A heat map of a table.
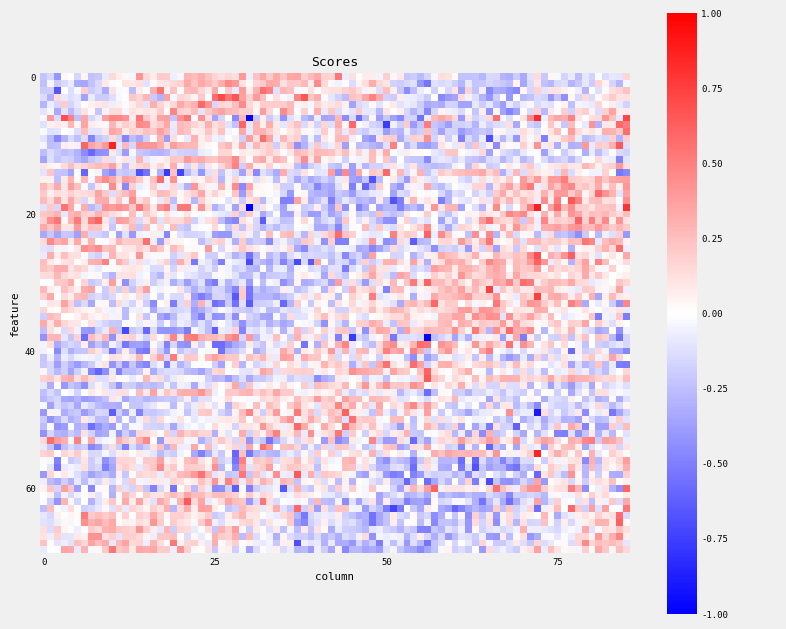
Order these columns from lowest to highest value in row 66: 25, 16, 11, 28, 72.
25, 72, 16, 11, 28
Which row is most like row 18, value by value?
20
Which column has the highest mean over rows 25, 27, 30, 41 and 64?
84
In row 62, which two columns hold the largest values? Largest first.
21, 32
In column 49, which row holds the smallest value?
68
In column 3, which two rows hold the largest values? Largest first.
6, 19
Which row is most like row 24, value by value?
53
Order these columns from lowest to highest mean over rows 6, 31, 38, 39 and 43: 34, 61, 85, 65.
34, 61, 85, 65
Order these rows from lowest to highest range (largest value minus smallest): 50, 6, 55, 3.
50, 3, 55, 6
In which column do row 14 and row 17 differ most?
18
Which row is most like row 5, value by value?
41
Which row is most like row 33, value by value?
60
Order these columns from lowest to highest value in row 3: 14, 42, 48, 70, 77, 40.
70, 42, 77, 14, 40, 48
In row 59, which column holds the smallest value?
65
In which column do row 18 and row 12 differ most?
77
